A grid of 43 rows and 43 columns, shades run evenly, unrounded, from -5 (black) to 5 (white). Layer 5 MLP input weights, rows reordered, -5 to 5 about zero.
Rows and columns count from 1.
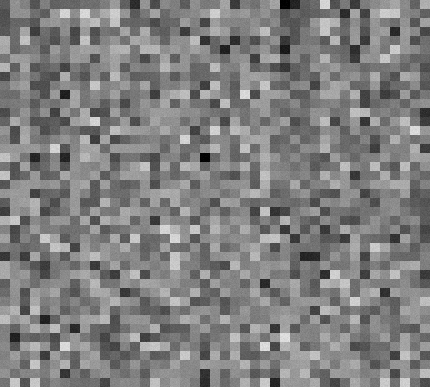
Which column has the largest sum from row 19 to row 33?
18
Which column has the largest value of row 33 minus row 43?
11
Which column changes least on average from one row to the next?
31
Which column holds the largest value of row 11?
25
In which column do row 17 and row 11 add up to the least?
7
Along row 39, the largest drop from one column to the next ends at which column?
28
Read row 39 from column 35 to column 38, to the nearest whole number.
1 -2 -2 -1
